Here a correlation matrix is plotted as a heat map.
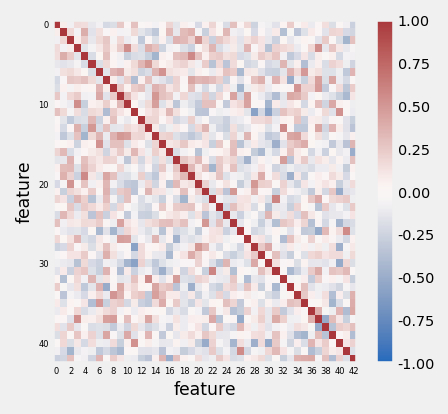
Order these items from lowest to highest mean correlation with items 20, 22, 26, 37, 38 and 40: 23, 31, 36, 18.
18, 23, 36, 31
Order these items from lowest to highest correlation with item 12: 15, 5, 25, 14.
25, 15, 14, 5
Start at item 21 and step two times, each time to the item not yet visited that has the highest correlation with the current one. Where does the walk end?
9
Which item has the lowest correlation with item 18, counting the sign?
22
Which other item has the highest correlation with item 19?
4
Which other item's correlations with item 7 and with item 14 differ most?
33
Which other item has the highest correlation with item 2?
20
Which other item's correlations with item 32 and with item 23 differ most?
13
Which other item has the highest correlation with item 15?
6
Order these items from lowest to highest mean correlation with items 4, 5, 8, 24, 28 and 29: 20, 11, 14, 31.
11, 14, 31, 20
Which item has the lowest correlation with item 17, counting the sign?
27
